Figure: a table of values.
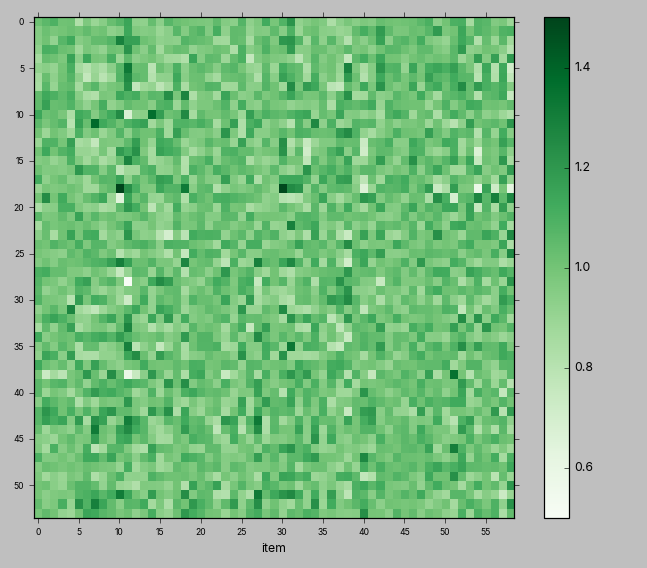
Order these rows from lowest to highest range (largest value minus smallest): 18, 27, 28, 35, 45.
45, 27, 35, 28, 18
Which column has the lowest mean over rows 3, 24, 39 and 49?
58
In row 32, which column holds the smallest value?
36
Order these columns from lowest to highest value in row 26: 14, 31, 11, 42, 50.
50, 42, 14, 11, 31
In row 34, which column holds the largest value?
27
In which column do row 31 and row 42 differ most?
40
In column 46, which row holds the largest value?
15
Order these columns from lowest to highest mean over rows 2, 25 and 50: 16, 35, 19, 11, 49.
16, 35, 11, 49, 19
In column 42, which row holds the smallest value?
28
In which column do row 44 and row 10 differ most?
11
